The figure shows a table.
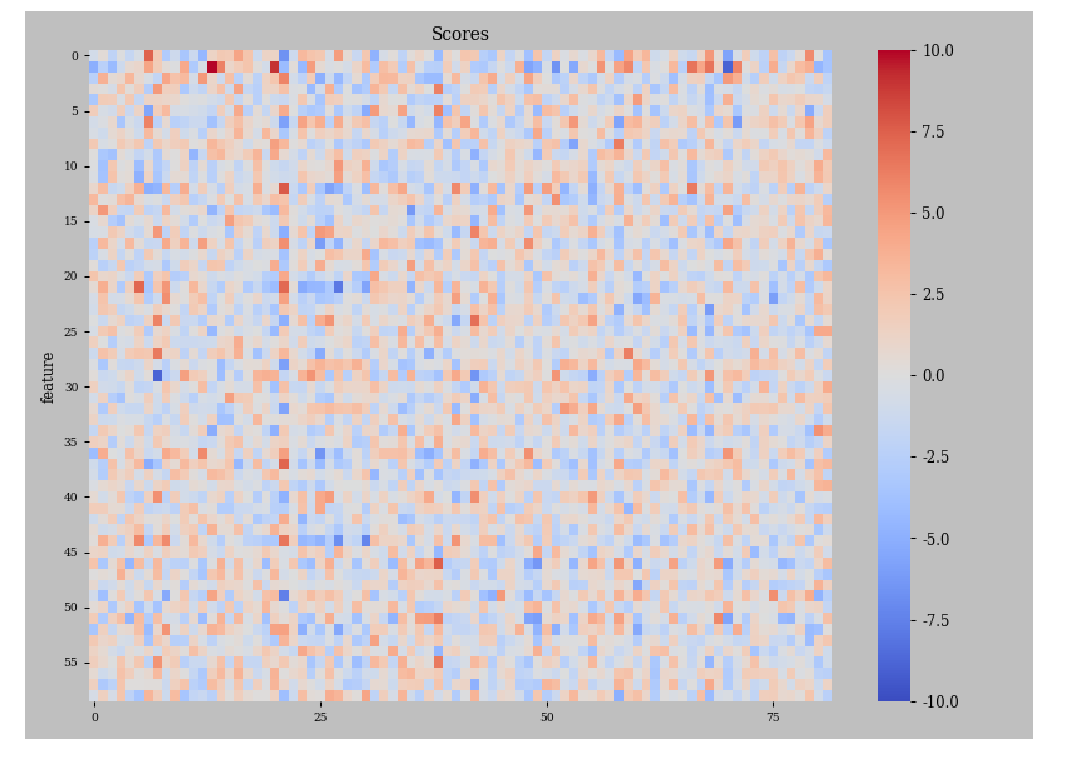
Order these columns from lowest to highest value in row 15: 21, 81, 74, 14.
14, 74, 21, 81
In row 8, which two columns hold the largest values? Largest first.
58, 20
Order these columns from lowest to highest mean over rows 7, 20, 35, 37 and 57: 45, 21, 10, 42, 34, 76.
42, 45, 76, 10, 34, 21
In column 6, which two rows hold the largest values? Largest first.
0, 6
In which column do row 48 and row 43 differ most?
80
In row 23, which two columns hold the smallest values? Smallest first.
68, 58
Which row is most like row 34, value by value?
25
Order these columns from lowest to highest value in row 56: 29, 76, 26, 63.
29, 76, 63, 26
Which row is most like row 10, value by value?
11
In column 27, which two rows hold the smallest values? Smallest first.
21, 44
